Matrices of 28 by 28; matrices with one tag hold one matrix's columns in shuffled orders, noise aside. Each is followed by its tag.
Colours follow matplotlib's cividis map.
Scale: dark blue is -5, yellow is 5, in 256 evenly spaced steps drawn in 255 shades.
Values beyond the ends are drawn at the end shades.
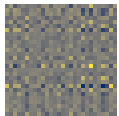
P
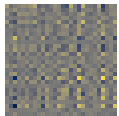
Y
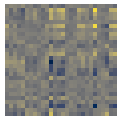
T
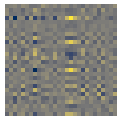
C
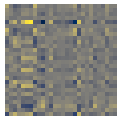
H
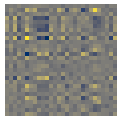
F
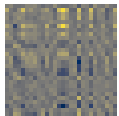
T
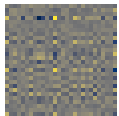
C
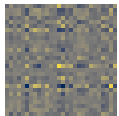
P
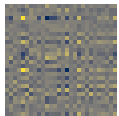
C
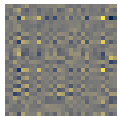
C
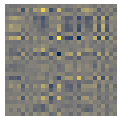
F
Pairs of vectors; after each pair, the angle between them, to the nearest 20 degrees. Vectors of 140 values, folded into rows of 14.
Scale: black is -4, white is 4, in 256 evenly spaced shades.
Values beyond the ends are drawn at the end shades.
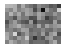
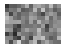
120 degrees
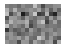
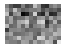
40 degrees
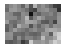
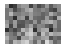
100 degrees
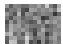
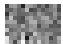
120 degrees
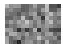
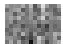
100 degrees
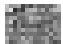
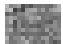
20 degrees
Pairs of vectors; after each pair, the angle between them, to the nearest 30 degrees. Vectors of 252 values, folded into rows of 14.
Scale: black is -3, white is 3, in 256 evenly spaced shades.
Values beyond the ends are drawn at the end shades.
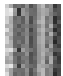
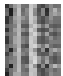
120 degrees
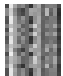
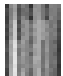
60 degrees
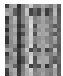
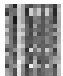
150 degrees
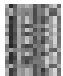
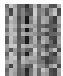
150 degrees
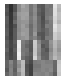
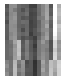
60 degrees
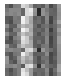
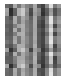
90 degrees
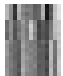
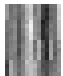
60 degrees
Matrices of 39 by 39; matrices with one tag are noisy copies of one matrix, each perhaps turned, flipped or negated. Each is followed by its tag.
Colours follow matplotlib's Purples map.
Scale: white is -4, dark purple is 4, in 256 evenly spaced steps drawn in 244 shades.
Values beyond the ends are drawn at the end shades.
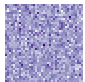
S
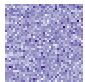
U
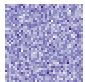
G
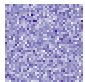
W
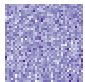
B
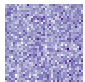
B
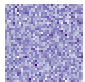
G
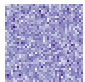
S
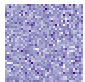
G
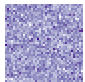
U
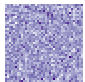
G
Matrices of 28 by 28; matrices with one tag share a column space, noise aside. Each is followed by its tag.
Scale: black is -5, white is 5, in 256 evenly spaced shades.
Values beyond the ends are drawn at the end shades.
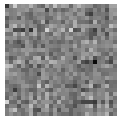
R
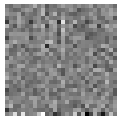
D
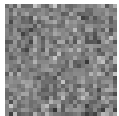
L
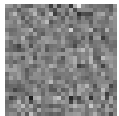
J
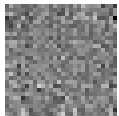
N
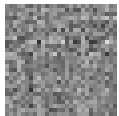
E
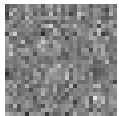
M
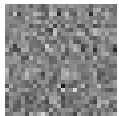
M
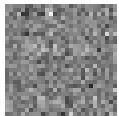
M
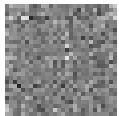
N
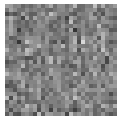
L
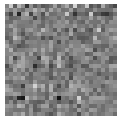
J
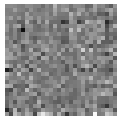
D
